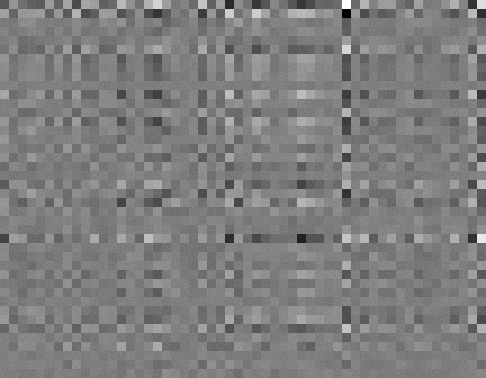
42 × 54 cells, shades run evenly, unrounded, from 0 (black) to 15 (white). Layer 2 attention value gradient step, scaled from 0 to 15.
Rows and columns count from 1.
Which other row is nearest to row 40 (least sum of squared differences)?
10
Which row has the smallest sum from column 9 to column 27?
2
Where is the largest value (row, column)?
1, 39
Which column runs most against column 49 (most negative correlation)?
42
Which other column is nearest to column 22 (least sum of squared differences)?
13
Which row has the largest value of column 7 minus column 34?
27
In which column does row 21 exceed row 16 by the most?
54
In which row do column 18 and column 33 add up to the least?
23
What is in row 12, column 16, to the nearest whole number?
8
